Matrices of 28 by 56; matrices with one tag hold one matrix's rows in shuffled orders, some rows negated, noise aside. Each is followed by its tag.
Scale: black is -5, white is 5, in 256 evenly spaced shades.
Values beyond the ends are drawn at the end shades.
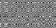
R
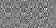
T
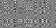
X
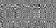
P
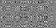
T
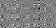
P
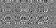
T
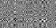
X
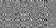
T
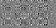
T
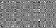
P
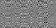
T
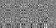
T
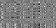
P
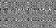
R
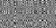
X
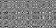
R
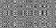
X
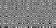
R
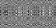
R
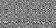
R
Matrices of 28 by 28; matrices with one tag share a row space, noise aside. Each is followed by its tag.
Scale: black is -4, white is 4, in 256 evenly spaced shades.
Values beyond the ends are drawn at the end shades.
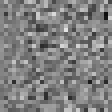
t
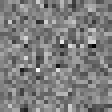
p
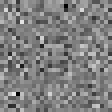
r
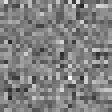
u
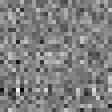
r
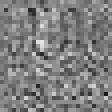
t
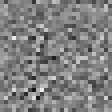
t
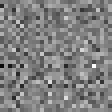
r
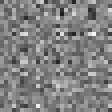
p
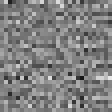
u
